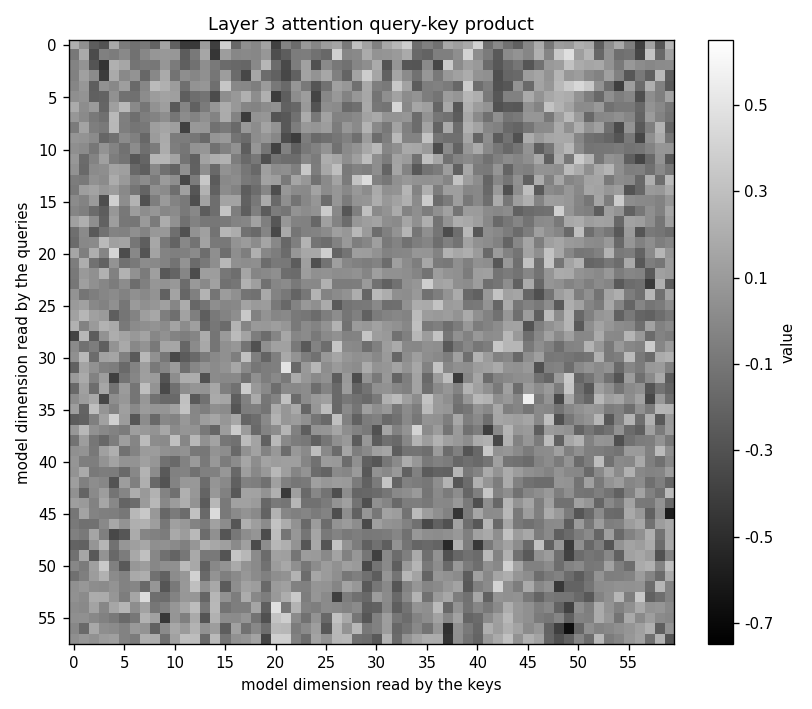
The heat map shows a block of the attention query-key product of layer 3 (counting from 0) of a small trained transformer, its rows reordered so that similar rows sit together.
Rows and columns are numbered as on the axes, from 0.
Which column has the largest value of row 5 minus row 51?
39
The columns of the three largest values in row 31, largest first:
21, 36, 24
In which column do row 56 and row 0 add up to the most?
28
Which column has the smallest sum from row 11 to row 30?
56
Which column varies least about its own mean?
27
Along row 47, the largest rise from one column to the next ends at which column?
20
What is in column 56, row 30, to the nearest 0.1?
-0.1
